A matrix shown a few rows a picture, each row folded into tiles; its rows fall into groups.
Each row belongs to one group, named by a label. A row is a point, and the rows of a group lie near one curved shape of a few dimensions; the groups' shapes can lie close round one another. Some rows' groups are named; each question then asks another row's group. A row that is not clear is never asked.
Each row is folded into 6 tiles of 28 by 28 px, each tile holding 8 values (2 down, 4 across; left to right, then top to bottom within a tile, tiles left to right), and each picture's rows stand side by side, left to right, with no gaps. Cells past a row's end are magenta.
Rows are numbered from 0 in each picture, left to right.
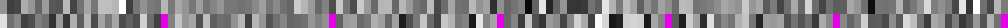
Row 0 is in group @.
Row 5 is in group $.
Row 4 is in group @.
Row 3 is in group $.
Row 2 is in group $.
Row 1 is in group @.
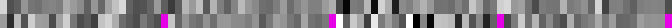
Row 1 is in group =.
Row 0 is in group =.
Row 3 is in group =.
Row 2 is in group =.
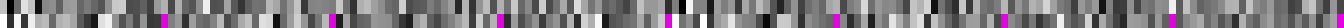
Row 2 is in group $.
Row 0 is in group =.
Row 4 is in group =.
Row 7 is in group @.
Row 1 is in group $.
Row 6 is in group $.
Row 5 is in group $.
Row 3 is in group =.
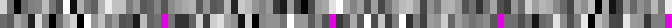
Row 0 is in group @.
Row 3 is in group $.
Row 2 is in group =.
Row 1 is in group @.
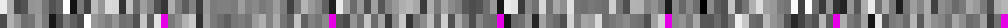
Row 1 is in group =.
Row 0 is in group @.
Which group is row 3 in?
=
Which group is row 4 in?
$
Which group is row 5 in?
=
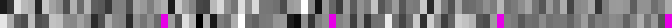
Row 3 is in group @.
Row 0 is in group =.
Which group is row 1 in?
@
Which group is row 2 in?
$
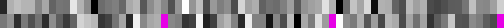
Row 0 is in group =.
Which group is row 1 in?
=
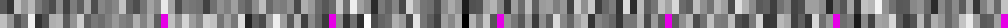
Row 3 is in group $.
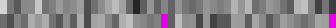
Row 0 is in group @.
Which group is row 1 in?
@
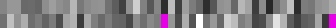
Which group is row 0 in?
@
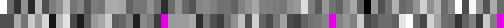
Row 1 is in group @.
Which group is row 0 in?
=
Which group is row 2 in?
$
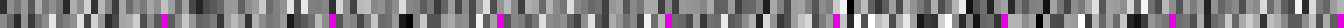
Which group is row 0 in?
$
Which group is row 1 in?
$
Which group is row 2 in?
$
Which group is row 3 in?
$
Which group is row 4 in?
$
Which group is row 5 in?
=
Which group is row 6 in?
@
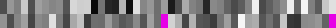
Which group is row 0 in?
$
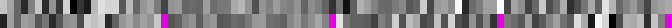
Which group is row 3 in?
$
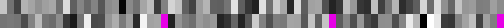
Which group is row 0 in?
$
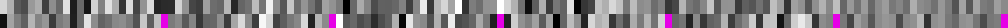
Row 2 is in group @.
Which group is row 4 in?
$
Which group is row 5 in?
@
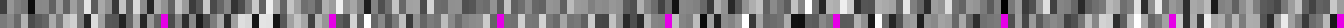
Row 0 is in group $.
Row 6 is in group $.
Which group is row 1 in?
$
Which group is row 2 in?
=
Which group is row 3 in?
$
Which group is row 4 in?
@
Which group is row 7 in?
=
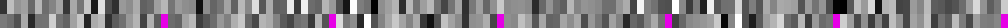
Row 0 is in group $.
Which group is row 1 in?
$
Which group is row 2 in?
=
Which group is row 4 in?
=
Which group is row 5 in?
=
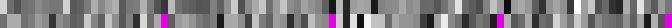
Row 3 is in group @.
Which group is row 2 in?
=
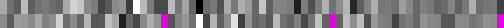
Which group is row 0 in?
$
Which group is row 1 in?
=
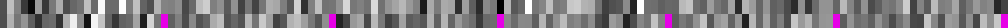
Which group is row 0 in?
$
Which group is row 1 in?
$
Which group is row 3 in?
$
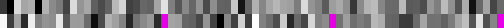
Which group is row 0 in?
=
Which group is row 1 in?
@
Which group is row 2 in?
$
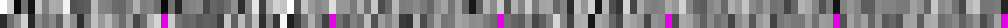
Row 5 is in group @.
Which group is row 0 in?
=
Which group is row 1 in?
@
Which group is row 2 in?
@
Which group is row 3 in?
$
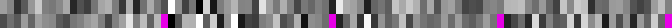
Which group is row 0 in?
$
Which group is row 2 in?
=
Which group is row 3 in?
=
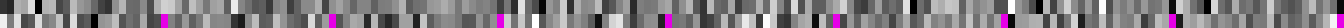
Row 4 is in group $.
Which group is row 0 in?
=
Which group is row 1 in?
$
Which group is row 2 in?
@
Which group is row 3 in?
=
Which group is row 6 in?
=
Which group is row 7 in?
=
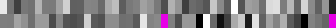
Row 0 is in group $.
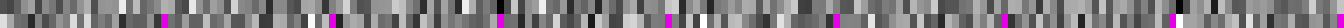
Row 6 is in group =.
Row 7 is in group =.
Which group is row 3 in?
$
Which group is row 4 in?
=
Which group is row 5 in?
=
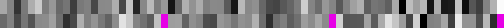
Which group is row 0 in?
$
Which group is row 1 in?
=
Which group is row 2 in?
@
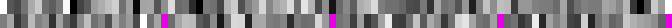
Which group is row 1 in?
$
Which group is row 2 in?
$
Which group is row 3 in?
@
